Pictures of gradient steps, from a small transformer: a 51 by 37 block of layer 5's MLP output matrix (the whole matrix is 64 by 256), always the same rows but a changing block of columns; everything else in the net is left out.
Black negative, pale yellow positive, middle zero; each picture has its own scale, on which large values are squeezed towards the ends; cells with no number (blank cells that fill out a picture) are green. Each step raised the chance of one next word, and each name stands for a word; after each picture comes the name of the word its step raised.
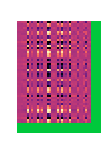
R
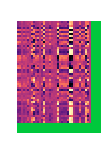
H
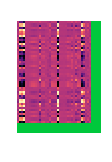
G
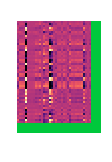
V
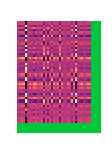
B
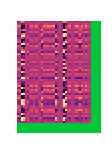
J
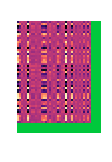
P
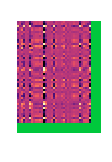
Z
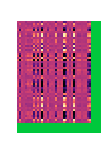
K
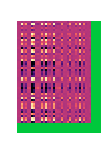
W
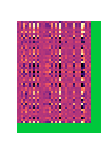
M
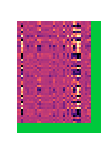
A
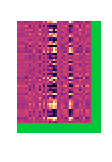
J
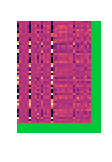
J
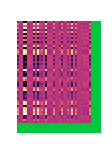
H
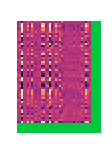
M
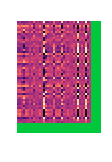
J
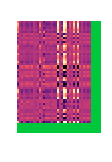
M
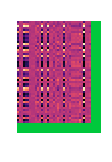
Z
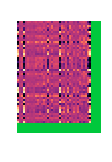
R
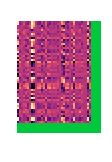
W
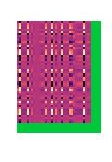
H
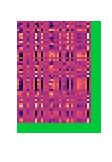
K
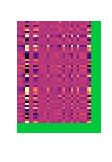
A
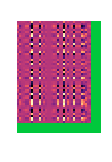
J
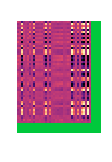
H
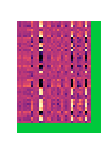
G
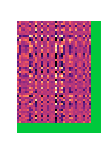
A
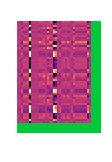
R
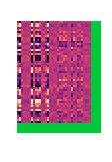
G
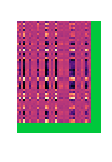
V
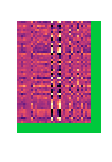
J
